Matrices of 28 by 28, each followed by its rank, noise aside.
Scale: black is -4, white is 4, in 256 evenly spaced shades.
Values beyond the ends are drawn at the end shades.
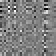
three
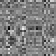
three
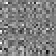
three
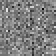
six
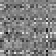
three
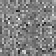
eight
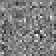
six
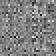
six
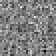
eight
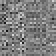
four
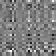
two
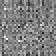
six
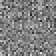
eight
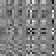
two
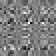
three
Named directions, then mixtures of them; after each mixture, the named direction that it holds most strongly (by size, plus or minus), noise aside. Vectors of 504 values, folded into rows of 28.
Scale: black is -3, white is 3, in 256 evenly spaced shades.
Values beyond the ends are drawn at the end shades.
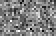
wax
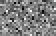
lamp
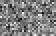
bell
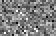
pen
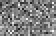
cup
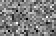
pen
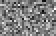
lamp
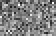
cup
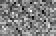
lamp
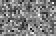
wax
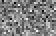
pen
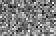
bell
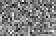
cup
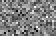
pen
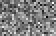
cup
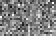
cup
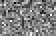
lamp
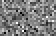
pen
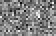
wax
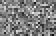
bell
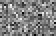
bell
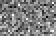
cup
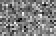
bell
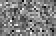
wax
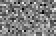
lamp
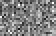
cup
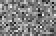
bell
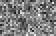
bell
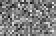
cup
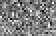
cup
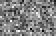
wax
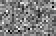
lamp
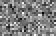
bell
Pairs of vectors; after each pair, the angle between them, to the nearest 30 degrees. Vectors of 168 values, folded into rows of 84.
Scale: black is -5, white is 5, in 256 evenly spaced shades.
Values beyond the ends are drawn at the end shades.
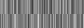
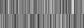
150 degrees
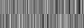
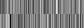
120 degrees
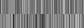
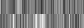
150 degrees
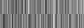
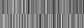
150 degrees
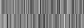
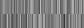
150 degrees
